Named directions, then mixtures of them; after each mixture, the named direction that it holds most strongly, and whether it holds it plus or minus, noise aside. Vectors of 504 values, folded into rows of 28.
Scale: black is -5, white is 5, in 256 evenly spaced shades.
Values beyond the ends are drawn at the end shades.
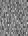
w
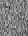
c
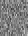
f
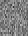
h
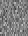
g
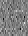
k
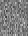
h, plus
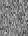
c, plus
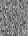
h, minus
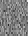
w, minus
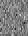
k, minus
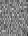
f, minus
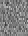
c, minus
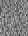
w, plus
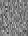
c, plus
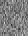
c, minus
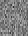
h, plus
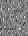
k, minus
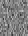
f, plus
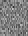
h, plus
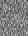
w, plus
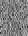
f, plus
